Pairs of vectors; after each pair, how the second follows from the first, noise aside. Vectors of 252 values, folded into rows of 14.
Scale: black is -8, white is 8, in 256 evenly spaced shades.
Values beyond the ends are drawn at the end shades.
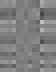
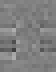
reversed, negated, partly zeroed.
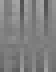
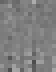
reversed, partly zeroed.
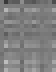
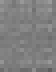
reversed, shrunk.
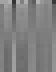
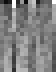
negated, scaled up.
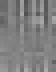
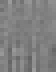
reversed, shrunk.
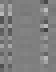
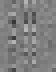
wrapped around, negated.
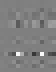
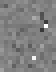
shuffled.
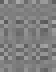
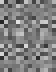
negated, scaled up.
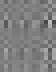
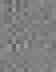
wrapped around, negated, shrunk.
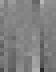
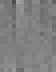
reversed, shrunk.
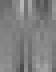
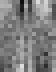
negated, scaled up.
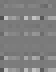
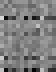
negated, scaled up.
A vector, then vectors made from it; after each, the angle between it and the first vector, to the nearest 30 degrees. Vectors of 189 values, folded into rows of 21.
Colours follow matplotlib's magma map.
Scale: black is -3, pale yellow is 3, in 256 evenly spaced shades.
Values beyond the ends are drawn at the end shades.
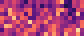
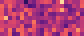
60 degrees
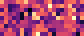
120 degrees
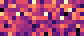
120 degrees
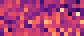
60 degrees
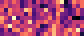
30 degrees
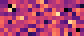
90 degrees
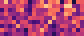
120 degrees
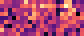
150 degrees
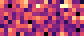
120 degrees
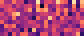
60 degrees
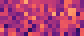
150 degrees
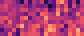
60 degrees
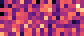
90 degrees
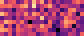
120 degrees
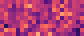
120 degrees
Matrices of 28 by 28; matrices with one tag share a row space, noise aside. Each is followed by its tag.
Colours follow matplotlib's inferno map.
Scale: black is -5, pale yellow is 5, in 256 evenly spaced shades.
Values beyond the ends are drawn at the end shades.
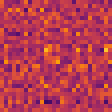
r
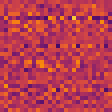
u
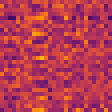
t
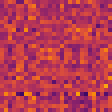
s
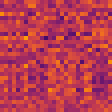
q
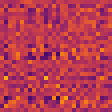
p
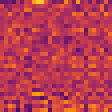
t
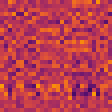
s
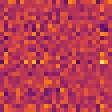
p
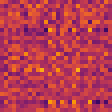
u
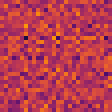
u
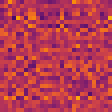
s
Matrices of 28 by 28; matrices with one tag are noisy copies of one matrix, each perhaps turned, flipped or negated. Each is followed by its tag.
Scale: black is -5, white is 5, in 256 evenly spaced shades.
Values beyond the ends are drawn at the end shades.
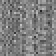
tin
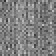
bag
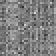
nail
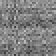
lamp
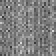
bag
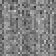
tin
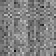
lamp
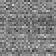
bag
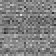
bag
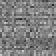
nail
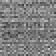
bag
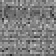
nail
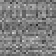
tin
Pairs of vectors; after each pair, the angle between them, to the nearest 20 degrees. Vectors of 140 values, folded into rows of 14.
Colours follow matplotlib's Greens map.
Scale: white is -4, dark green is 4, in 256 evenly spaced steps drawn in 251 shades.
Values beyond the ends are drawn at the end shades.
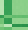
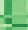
20 degrees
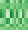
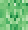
60 degrees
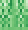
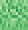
60 degrees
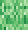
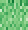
120 degrees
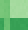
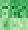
140 degrees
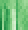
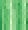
60 degrees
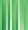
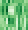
100 degrees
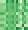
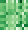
160 degrees
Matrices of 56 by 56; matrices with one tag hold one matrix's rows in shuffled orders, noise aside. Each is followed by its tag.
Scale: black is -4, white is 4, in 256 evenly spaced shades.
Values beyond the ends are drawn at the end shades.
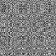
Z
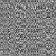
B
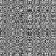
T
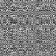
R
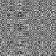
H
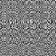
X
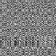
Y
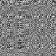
H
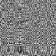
H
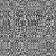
B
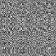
Z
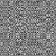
B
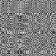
H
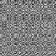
Y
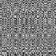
Y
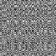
Y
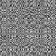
X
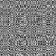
B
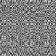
X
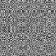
Z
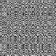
Y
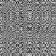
T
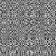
X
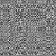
B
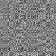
B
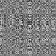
T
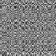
Y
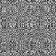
X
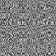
Z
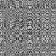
T
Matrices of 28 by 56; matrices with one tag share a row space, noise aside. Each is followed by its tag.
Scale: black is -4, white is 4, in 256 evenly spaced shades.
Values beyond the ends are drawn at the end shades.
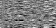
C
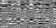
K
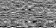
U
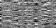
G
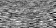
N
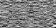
N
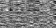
N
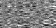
C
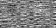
K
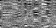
G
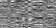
U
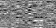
U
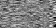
N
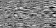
C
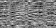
U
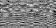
N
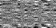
G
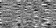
G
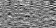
C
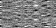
G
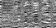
G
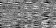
G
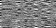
G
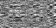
N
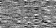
G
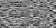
N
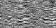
C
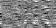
G
